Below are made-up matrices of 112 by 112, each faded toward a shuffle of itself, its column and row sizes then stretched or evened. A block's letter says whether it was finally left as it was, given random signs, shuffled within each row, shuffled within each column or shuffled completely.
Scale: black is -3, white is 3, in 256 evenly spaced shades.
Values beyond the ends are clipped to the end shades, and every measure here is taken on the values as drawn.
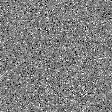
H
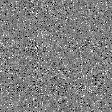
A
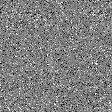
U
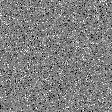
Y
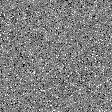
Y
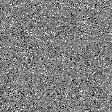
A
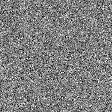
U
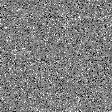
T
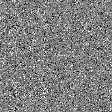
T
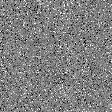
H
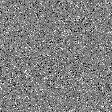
T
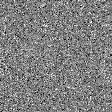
U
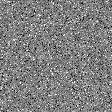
Y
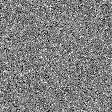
Y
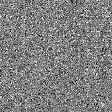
A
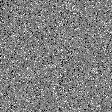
H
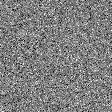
Y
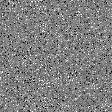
T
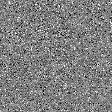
T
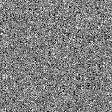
A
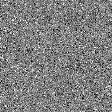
T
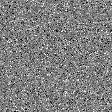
U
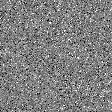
Y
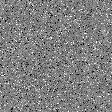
Y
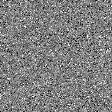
T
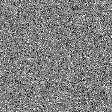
H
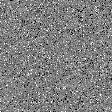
T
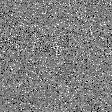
U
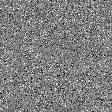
Y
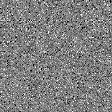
A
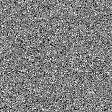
U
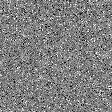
Y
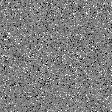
T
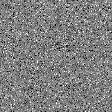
A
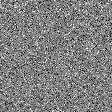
Y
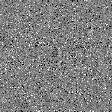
A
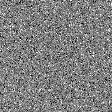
H
